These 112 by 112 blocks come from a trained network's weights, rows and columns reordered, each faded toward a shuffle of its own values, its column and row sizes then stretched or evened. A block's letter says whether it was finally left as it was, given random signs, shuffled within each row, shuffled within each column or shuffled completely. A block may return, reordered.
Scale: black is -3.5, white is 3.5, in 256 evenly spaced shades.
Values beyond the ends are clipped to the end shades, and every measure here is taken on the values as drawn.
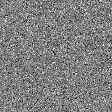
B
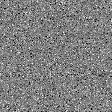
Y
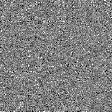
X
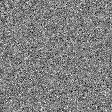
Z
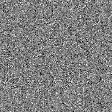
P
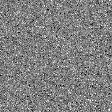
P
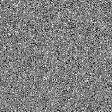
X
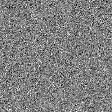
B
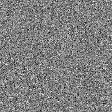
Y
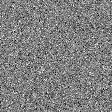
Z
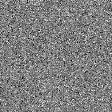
P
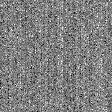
B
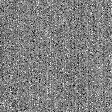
B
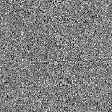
X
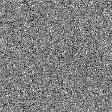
P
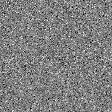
Y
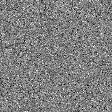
Y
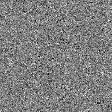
P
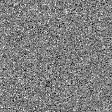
P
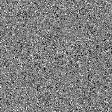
P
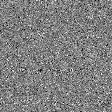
Y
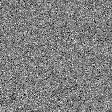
Z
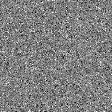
P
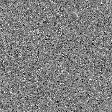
B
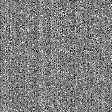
X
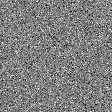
Z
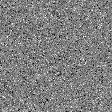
Z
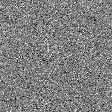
Z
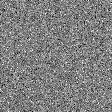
Z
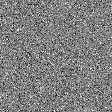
Y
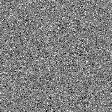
B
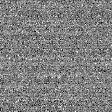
X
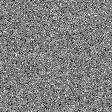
Z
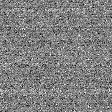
Y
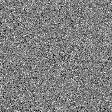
B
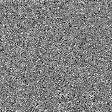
P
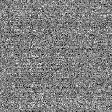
X
